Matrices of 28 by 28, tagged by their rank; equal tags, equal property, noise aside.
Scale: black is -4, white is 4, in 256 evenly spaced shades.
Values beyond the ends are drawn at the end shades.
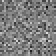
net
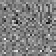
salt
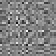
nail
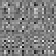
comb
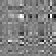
comb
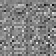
net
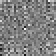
salt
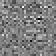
salt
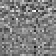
net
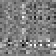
comb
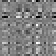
comb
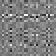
comb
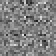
salt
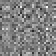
salt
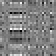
comb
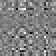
comb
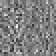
salt
